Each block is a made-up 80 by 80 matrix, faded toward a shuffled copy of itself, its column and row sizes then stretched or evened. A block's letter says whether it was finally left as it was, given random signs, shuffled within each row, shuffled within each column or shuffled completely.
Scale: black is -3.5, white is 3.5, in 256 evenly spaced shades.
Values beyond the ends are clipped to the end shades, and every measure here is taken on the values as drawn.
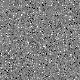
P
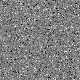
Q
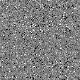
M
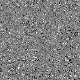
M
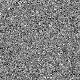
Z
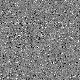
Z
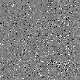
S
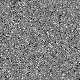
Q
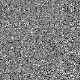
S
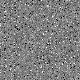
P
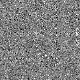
M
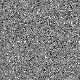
M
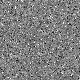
Q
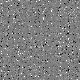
M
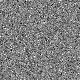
Q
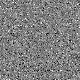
Z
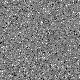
Q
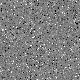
Q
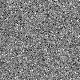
Q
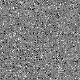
M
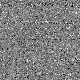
Z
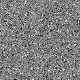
Z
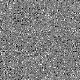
S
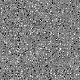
S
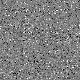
Z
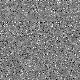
Z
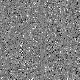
P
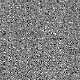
S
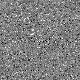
Z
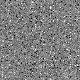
P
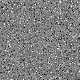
P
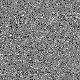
Z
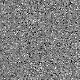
S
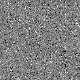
P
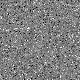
Q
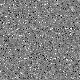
Z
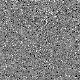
M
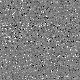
Z
